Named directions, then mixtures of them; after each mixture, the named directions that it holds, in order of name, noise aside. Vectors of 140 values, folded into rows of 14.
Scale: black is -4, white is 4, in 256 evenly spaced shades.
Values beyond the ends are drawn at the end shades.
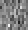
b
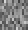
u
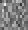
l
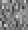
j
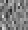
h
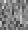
j, u.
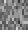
u.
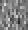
b, l, u.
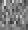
j, l, u.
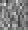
b, h, l.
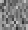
b, l, u.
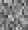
l, u.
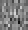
b, l, u.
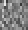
h, l, u.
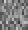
u.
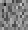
l.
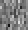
b.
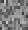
h, u.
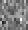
h, j, u.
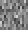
b, h, j.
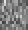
j, l, u.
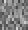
u.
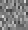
b, h, j.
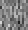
b, j.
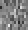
b.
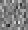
b, l.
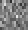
j, l.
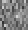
j.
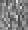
b, h, l.
